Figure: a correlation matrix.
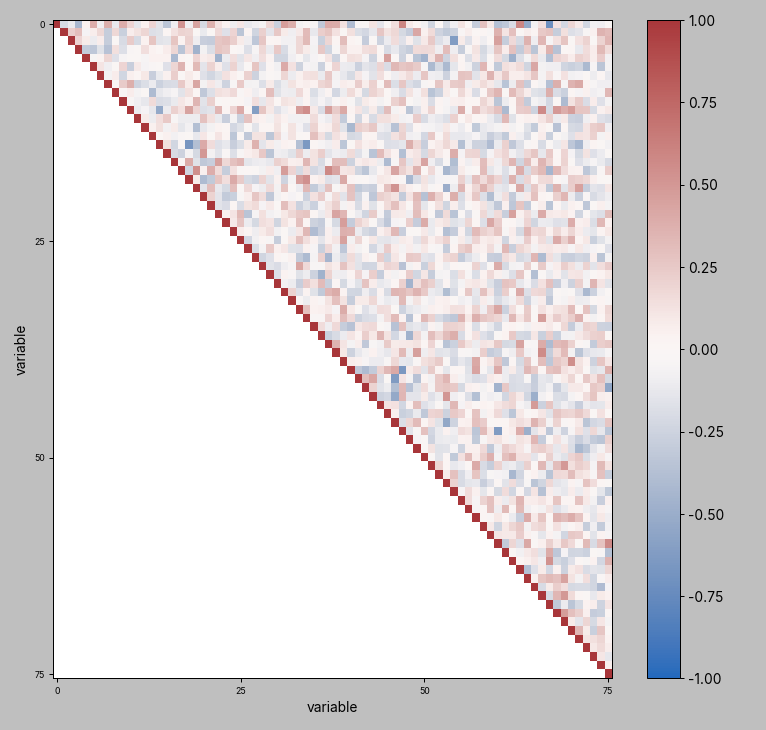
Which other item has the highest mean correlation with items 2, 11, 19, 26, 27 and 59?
46
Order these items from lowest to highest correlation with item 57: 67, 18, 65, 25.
67, 65, 25, 18
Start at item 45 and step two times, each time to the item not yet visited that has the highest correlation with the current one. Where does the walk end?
52
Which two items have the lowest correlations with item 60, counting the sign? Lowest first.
47, 42
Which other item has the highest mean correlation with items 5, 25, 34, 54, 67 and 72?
18
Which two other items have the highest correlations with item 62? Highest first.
67, 22
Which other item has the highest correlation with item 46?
19
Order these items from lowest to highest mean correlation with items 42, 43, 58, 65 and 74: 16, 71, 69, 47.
69, 71, 16, 47
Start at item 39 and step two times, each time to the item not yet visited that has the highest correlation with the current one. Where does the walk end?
10
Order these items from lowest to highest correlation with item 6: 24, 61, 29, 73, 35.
73, 29, 24, 35, 61
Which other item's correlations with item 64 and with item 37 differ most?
0
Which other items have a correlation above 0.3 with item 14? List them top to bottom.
20, 27, 48
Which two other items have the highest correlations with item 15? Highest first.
20, 54
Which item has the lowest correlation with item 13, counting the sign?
8
